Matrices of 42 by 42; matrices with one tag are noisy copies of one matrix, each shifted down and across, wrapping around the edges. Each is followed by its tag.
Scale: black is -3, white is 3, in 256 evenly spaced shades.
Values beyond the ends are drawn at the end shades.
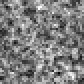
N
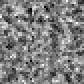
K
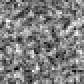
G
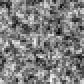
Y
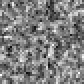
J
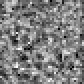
K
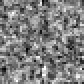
J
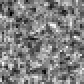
Y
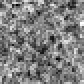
N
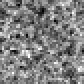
N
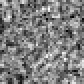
G
